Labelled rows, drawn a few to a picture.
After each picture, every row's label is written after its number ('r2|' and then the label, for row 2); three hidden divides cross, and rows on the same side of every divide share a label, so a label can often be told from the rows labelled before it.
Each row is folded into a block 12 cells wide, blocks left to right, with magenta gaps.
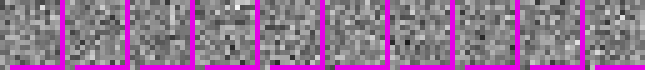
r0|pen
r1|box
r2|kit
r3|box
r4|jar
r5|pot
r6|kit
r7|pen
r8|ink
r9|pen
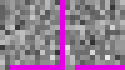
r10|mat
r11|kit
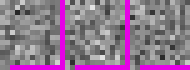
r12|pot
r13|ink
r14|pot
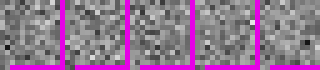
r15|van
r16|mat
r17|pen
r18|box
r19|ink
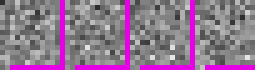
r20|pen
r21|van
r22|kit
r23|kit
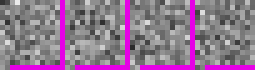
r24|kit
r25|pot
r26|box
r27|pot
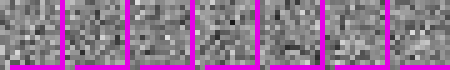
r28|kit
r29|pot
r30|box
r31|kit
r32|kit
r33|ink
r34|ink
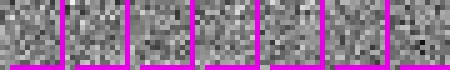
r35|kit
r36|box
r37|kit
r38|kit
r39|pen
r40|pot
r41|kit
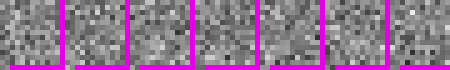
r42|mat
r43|pen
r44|pot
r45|pot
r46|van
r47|ink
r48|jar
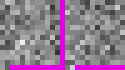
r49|ink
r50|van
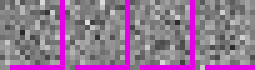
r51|kit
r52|pot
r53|box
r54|pen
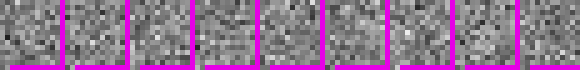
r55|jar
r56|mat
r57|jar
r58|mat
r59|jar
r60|pen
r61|kit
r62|pot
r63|ink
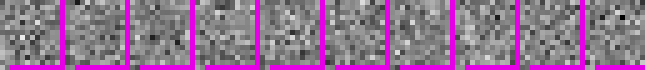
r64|pen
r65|pot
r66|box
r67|kit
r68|jar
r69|pot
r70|pot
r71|mat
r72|van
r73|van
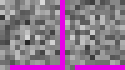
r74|pot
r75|pen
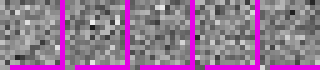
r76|van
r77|van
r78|mat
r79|ink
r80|pot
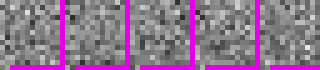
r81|jar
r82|jar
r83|pot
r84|kit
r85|pen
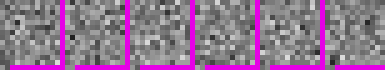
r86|ink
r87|van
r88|mat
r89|pot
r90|ink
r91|box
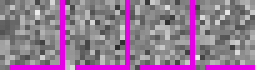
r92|jar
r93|kit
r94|pot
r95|mat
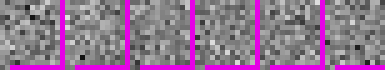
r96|kit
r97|van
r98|pot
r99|ink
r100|pot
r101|pen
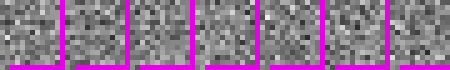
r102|box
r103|pot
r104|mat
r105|van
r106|box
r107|mat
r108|mat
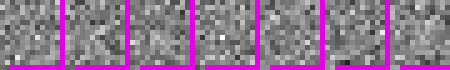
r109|box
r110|pot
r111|ink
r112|pot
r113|box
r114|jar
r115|van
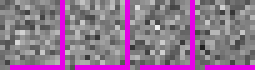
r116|ink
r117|box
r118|ink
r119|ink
